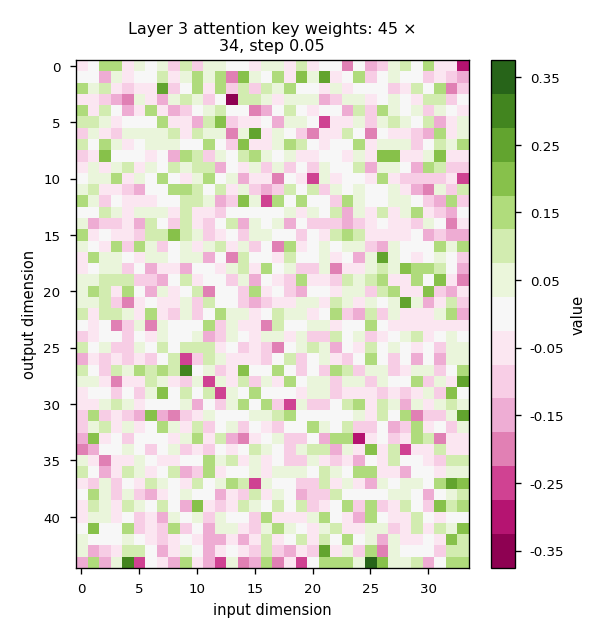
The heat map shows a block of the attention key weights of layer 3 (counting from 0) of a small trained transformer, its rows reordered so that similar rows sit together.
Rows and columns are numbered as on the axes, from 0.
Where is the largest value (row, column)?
44, 25
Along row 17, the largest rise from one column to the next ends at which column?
14
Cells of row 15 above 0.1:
3
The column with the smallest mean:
13
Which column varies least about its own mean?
27
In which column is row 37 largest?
32
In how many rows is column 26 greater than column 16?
22
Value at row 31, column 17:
0.1
